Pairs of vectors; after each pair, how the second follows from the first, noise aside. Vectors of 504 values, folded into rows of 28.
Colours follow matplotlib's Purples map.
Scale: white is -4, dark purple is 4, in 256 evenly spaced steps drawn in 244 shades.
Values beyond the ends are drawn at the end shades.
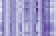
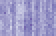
wrapped around, negated, shrunk.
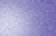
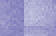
wrapped around, shrunk.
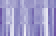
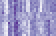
wrapped around.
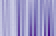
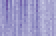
reversed, shrunk.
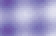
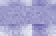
wrapped around, partly zeroed.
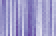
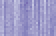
reversed, shrunk.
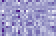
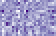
negated.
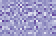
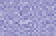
reversed, shrunk.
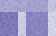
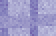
wrapped around, negated, shrunk.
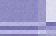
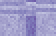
wrapped around, negated, shrunk.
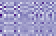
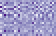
negated.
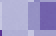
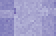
wrapped around, shrunk.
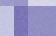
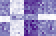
wrapped around, scaled up.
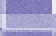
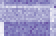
reversed.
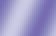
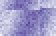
wrapped around.
